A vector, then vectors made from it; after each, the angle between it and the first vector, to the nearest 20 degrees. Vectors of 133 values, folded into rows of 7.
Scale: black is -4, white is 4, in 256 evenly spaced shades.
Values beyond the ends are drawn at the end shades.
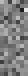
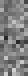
100 degrees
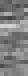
80 degrees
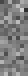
160 degrees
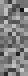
40 degrees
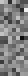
20 degrees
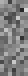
40 degrees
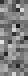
100 degrees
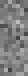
120 degrees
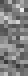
140 degrees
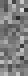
140 degrees
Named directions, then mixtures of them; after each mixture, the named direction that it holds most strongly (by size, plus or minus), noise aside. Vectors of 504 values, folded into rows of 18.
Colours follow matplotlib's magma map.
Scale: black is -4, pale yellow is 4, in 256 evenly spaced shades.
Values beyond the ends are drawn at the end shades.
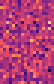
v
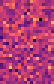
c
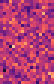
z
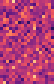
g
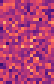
c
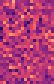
c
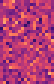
g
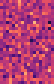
v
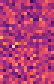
c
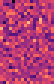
c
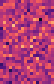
c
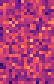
v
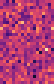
g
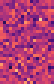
c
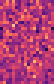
v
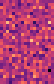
v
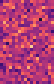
c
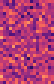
c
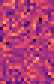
c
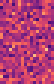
v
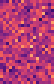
z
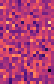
v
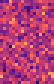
z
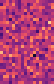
v
